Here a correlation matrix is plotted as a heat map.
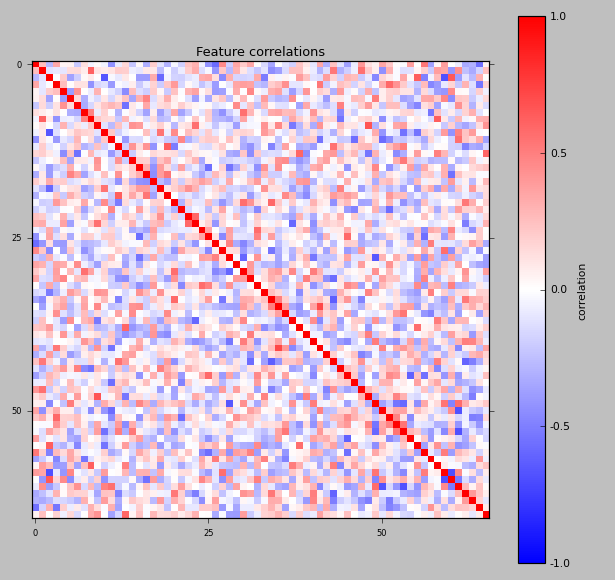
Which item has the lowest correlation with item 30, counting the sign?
28
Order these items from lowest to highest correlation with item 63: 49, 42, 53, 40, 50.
50, 53, 49, 42, 40
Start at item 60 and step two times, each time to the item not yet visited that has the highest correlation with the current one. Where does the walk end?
55
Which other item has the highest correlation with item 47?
1
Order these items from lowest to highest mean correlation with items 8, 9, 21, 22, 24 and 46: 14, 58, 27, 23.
27, 14, 58, 23
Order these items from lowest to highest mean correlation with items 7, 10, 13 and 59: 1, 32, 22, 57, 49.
57, 32, 22, 1, 49
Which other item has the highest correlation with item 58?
8
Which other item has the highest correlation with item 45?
25
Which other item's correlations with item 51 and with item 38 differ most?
52
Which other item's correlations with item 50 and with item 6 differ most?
61
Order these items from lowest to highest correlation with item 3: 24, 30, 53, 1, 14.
24, 1, 14, 53, 30
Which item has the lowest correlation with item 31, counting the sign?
43
